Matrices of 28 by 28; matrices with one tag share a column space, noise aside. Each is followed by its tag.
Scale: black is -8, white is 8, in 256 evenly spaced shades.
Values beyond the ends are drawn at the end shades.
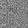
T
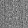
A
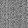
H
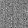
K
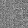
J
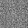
J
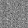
K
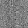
A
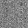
K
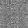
H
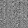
K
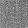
H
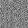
J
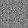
J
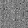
J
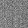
K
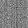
H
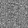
T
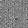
K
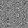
K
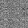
J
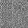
T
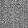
H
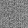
K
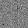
T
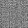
H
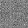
J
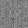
K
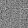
J
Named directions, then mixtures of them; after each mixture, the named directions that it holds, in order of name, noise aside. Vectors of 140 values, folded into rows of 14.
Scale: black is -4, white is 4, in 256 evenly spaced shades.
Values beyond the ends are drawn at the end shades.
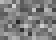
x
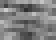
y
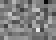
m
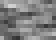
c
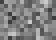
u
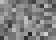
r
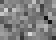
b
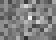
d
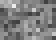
c, m, x.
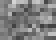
c, m, y.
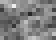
c, x.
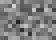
x.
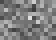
d, r, y.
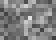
c, d, x.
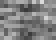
y.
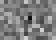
d, u, x.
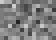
x.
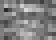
y.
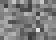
m, u, y.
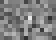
d, u, x.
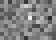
d.
